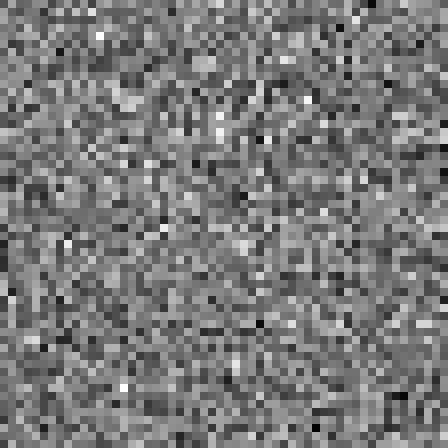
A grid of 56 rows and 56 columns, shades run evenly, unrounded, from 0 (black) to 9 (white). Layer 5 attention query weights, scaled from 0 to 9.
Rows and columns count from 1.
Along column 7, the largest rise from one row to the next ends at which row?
11
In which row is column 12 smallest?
43
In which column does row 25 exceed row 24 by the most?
8
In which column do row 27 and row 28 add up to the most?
41
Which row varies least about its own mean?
45
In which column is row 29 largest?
21
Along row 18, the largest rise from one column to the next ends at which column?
34
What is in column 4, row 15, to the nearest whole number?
3
